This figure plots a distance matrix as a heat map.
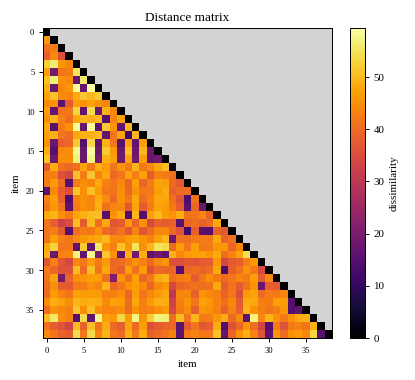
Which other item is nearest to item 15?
1
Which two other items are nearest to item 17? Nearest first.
26, 33
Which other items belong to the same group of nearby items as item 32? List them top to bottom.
29
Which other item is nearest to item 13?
11
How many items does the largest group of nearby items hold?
9
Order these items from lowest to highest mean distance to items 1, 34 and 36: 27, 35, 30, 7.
35, 27, 7, 30
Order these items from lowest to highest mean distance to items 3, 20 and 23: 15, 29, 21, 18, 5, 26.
21, 29, 18, 26, 5, 15
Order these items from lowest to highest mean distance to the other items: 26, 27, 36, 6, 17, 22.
22, 17, 26, 27, 36, 6
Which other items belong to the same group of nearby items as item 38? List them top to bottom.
18, 24, 30, 37
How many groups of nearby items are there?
10
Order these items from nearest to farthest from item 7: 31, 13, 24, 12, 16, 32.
12, 16, 24, 32, 31, 13
